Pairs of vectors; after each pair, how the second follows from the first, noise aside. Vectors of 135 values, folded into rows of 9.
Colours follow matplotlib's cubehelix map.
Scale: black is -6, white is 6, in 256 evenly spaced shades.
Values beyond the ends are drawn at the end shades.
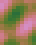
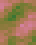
shrunk.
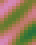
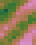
reversed.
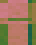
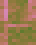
reversed, negated, shrunk.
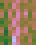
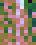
reversed, scaled up.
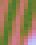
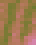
shrunk.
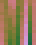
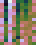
reversed, scaled up.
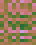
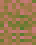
shrunk.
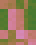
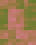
shrunk.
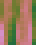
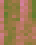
reversed, negated, shrunk.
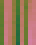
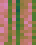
reversed.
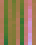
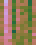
reversed.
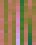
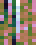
reversed, scaled up.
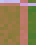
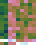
reversed, scaled up.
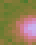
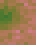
reversed, negated, shrunk.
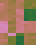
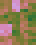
reversed, negated.
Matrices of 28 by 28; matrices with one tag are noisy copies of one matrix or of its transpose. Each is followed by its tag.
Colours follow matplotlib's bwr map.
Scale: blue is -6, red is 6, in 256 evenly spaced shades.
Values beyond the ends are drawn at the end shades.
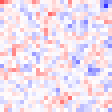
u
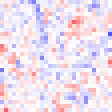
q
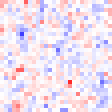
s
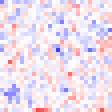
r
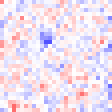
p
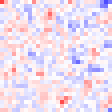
u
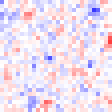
r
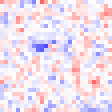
p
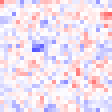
p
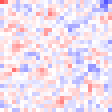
u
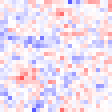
q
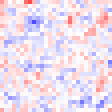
s
